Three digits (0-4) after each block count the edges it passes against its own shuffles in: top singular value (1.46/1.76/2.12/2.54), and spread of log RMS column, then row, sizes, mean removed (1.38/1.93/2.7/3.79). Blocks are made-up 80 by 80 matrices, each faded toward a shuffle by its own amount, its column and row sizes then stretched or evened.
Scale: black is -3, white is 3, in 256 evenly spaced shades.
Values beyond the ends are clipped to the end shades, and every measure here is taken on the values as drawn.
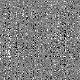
1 3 2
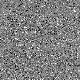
0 0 1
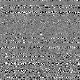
2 1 4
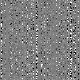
1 4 1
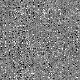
0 2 1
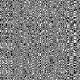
4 3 0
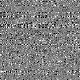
3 0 3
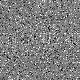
1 0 0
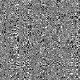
2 3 1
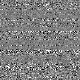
0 2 4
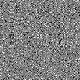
3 0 1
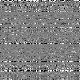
4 0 4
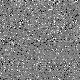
1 0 1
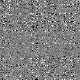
1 2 3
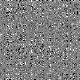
2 3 2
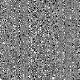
1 3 1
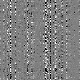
4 4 0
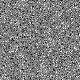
1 1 0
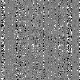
2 4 1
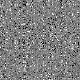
2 2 1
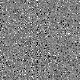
0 2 1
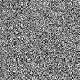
2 1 0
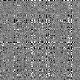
4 3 3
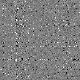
1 2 2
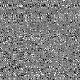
3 0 2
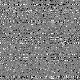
3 0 3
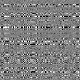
4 2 4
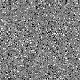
2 0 1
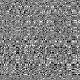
4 0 3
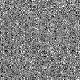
3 0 1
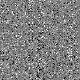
1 2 0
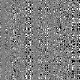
3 4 2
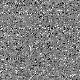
0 1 2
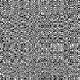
4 2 2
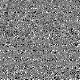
0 1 3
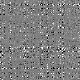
0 3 3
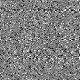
2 0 2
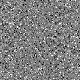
2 0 0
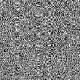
3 1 1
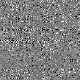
2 2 3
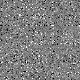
1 1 2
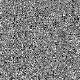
0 2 1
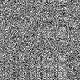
3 0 0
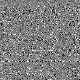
0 1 3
